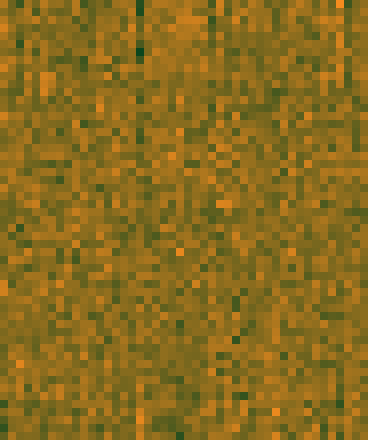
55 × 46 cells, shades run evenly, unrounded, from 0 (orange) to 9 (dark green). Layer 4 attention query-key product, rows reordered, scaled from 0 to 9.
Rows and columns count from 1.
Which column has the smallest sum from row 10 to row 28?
23
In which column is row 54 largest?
1
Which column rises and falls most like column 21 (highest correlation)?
22
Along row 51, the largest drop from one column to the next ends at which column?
44
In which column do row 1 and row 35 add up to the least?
43
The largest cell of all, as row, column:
7, 18
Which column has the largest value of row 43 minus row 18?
30
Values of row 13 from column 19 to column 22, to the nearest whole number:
4 2 3 5
